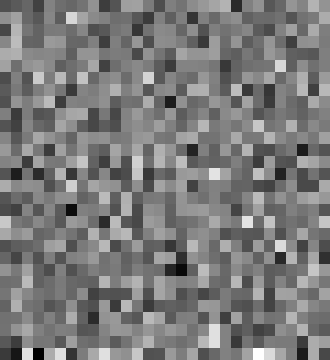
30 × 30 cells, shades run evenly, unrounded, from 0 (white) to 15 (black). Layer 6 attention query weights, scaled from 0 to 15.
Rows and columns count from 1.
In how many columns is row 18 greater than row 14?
16
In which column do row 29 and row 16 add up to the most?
28
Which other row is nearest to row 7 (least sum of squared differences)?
12
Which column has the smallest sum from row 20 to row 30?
3
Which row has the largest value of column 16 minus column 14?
9
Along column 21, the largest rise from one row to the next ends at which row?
22
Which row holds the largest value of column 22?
1
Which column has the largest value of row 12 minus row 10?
7
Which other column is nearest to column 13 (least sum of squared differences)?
6
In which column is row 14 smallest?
13
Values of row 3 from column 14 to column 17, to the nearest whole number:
8 7 7 9
